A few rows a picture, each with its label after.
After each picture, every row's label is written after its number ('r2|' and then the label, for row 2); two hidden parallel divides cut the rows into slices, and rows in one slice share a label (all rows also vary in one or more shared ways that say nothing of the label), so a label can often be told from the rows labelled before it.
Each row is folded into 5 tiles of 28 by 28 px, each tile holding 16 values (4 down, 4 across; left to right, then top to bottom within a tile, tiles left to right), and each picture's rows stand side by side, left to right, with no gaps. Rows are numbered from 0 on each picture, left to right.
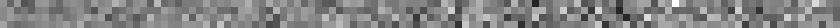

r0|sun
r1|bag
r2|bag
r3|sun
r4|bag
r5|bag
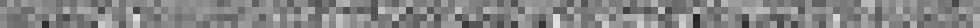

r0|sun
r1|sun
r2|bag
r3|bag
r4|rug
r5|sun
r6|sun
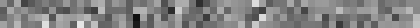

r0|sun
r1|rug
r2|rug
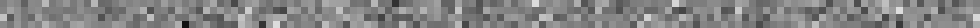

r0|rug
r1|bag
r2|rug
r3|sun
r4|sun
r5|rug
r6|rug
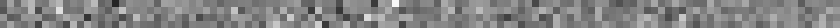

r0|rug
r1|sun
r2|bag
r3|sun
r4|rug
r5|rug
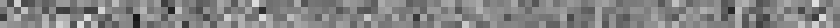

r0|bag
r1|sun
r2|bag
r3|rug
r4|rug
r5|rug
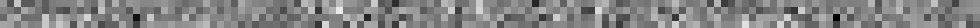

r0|bag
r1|bag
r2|rug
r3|sun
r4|rug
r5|sun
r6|rug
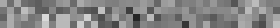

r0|bag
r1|bag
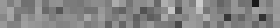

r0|sun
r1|sun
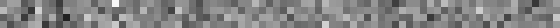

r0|sun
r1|sun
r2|rug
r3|rug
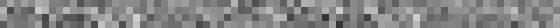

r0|sun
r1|rug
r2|rug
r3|sun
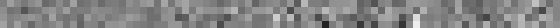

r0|sun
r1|sun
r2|bag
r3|sun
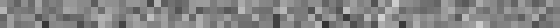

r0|bag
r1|bag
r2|bag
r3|bag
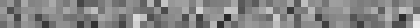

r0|bag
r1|rug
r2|bag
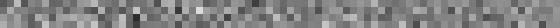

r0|rug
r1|rug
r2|rug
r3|sun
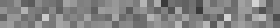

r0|bag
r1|bag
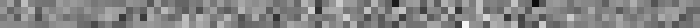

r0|bag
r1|bag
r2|sun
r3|rug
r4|bag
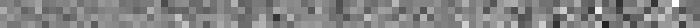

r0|sun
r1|rug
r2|sun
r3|rug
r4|bag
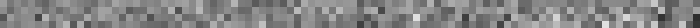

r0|bag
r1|rug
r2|sun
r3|rug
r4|rug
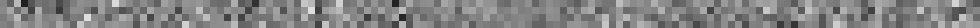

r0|sun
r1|rug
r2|sun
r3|sun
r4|sun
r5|bag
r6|rug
